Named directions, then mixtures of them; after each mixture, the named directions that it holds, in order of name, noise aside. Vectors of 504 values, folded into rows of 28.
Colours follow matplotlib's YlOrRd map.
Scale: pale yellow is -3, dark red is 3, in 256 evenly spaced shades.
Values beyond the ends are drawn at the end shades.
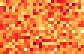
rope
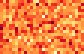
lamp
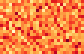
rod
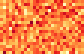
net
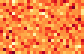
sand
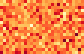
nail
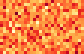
net, rod.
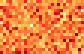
nail.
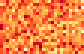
lamp, rope.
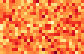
lamp.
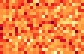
lamp.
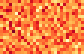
rod.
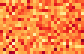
rope, sand.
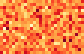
nail, rod.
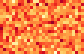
lamp, sand.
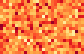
lamp, rod.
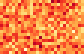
rod, rope.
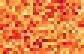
net, rope.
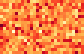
lamp, rod.
